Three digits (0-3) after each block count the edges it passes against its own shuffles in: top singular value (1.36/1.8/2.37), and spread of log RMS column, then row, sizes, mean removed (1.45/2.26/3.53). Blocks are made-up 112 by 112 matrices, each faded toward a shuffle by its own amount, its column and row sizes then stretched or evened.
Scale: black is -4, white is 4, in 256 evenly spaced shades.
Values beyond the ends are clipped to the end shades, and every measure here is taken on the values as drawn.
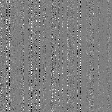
1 3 0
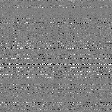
2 1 3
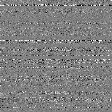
2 0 3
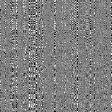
3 3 0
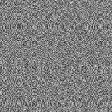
3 1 1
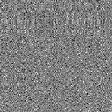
3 1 0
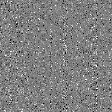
2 2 0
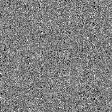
0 2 0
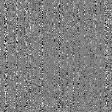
1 3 1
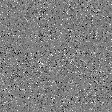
0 0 1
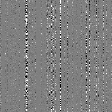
3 3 0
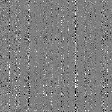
2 3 1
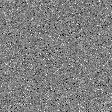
0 0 0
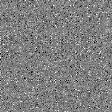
2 1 1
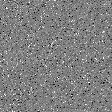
1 0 0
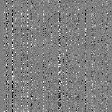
3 3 1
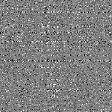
2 1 2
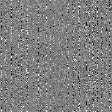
0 3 0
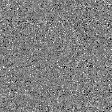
0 1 2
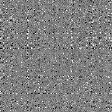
2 2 2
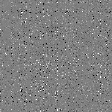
0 2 1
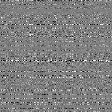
3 1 3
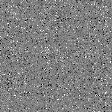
0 1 1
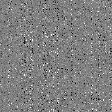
0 2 1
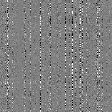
3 3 0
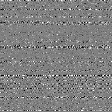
3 0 3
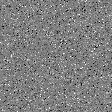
0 0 0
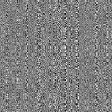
3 3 0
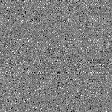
2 0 1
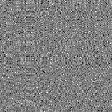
3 0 1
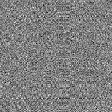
3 0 1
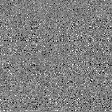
2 1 2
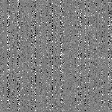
1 3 1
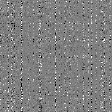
2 3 1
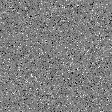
0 0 0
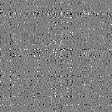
3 2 2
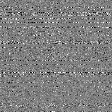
1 0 3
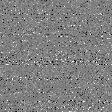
1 0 2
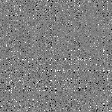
0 2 2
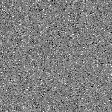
1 0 0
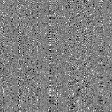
3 2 0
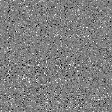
2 1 1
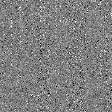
1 2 0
